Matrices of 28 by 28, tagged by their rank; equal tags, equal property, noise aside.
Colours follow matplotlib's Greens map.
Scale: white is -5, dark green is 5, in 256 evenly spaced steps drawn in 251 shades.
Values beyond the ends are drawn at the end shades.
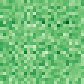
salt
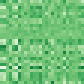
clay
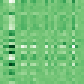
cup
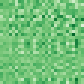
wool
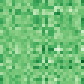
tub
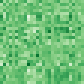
tub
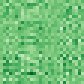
wool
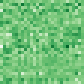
wool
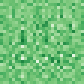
wool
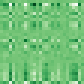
cup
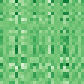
clay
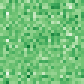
salt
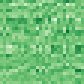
wool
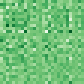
wool
